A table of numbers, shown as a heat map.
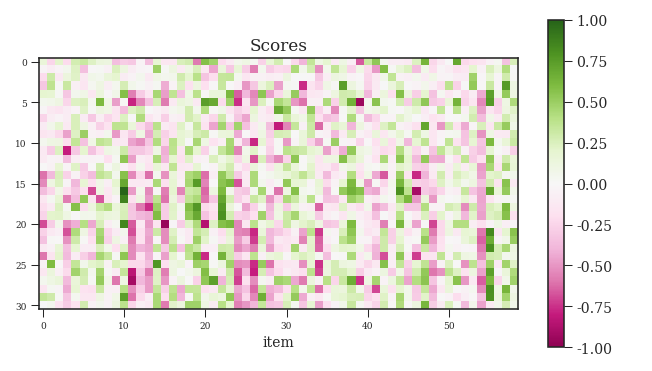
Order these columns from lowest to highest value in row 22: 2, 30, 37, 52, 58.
30, 2, 52, 37, 58
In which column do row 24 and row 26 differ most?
20
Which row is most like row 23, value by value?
28
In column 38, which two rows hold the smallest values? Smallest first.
8, 1
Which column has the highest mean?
55
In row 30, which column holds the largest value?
47
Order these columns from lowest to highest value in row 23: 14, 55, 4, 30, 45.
30, 45, 4, 14, 55
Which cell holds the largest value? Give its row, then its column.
16, 10
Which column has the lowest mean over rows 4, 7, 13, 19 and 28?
54
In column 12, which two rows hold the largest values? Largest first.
7, 6
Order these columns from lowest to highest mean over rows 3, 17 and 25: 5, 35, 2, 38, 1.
35, 2, 5, 38, 1
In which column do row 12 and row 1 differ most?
21
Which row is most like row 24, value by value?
14
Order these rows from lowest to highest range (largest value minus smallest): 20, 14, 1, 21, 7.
7, 1, 14, 21, 20
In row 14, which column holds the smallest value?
46
